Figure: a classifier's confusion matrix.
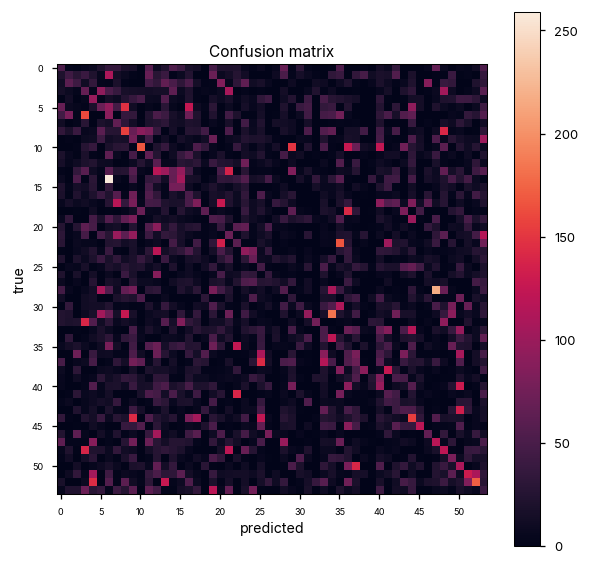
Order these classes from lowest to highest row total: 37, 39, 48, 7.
7, 39, 48, 37
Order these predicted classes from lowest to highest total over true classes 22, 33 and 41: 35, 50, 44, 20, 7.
7, 50, 44, 20, 35
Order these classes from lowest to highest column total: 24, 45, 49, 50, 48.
45, 24, 49, 48, 50
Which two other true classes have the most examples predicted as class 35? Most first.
22, 30
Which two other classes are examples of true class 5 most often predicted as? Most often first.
8, 16
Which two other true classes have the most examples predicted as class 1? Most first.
6, 2
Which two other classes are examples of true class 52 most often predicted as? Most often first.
4, 13
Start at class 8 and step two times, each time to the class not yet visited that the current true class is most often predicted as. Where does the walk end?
3
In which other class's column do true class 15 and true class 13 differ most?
21
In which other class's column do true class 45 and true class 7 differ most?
36
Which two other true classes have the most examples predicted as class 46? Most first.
2, 17
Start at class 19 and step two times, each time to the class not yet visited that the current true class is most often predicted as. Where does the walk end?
9
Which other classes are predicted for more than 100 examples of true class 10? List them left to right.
29, 36, 40
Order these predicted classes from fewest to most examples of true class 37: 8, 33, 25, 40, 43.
8, 43, 40, 33, 25
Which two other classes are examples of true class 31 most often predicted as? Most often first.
34, 8
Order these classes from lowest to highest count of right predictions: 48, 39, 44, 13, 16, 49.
39, 16, 49, 13, 48, 44
